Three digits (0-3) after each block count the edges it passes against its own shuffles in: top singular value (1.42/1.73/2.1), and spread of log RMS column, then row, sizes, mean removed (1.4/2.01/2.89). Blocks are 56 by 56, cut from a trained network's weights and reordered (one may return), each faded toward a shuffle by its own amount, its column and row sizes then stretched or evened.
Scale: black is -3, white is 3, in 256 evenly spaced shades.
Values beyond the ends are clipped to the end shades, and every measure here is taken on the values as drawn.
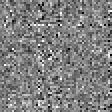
1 2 1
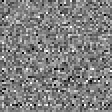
1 0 2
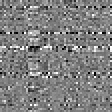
3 1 3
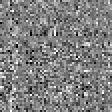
1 2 2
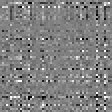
3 2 3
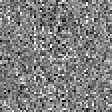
1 2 0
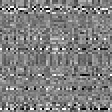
3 0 3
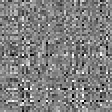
3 2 2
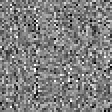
2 2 0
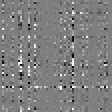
1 3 2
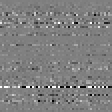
3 0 3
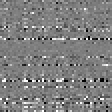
3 1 3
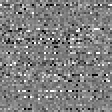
0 0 3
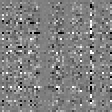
1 3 2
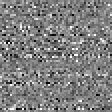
1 0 3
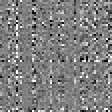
2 3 2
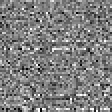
2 0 2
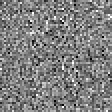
1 1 0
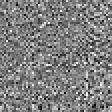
2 1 1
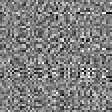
3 1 2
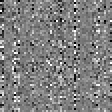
2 3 1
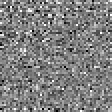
1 0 2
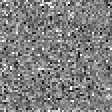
0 1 2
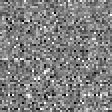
2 0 2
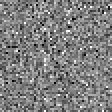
0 0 0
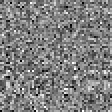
2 1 1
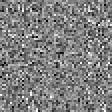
2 1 1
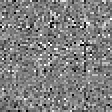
1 1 2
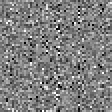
1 2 0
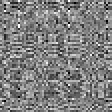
3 1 1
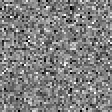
1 0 1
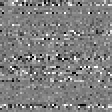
0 0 3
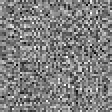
3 1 0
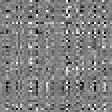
3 3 2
